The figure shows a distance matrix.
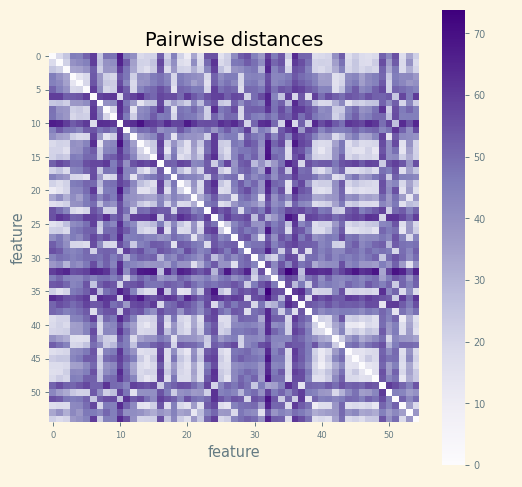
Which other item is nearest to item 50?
12
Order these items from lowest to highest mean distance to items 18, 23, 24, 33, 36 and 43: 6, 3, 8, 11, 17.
3, 8, 11, 6, 17
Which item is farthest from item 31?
10
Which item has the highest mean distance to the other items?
32
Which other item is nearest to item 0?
20
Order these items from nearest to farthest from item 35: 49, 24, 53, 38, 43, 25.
25, 53, 38, 43, 49, 24
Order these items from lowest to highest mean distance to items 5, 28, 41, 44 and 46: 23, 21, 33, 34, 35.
35, 23, 21, 33, 34
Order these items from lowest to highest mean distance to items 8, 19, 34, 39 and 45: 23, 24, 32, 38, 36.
38, 23, 36, 24, 32
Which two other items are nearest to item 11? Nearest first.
33, 30
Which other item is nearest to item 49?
37
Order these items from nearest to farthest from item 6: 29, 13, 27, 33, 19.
29, 33, 19, 27, 13
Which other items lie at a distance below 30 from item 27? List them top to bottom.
21, 31, 53
